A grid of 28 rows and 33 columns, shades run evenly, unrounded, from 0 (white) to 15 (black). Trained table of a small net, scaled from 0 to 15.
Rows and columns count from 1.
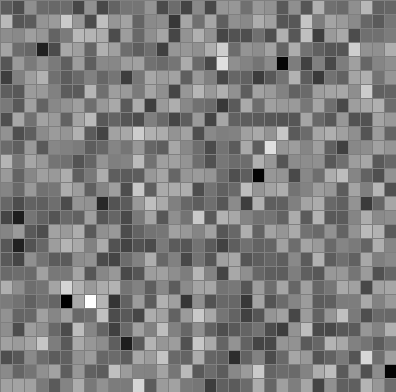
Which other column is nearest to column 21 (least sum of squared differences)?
10
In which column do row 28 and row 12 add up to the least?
12
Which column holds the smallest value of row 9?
8
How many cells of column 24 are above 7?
16
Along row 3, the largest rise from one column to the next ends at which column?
27
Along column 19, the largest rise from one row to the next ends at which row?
6
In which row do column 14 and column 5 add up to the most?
4
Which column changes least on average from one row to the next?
3
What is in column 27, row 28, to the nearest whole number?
11
